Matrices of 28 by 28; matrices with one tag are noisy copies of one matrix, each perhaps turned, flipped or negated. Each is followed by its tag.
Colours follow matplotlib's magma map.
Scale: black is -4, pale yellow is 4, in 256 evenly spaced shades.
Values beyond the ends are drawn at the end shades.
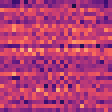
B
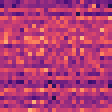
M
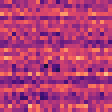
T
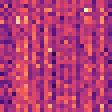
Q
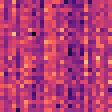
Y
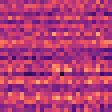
T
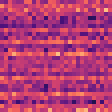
Q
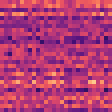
M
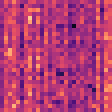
M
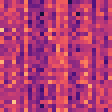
Y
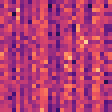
T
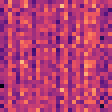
Q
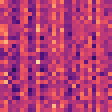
T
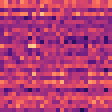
M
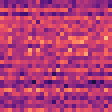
M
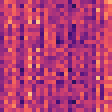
M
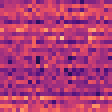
M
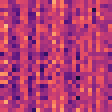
T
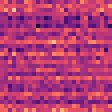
Q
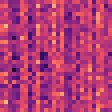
T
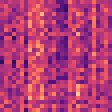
Y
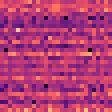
Q
